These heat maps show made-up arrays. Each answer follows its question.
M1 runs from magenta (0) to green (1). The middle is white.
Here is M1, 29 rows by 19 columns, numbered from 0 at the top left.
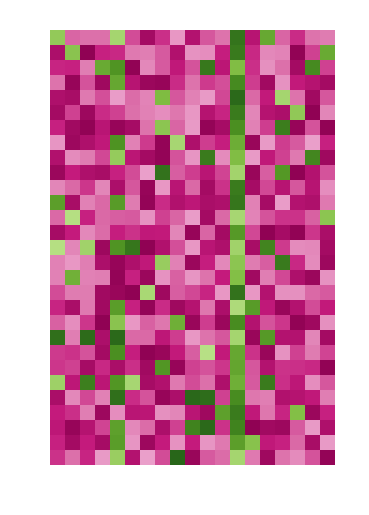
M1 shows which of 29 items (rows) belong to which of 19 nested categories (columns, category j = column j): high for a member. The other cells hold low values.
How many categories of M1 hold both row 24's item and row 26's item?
4
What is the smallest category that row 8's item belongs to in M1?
17
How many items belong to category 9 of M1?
2
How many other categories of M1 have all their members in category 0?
3
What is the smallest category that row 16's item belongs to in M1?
1
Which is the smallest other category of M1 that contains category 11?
16
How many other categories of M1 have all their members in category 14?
2
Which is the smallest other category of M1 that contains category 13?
4
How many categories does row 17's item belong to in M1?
2
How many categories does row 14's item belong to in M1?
6
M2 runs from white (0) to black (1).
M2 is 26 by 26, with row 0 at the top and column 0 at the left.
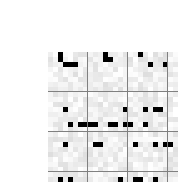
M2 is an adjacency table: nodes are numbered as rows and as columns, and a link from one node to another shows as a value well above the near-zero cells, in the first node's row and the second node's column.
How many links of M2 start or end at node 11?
7
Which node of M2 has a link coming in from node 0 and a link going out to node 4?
node 2
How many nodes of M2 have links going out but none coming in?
3
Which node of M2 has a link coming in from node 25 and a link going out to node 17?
node 18
